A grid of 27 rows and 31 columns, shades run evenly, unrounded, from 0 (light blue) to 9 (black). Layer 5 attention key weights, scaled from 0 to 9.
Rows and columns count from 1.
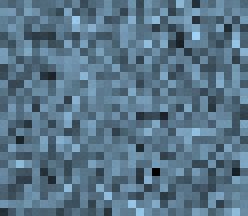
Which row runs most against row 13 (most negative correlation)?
2
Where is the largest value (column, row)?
20, 22
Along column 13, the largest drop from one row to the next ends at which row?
24
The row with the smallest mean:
19
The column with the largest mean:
7
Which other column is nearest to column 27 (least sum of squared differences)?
5
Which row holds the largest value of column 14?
27
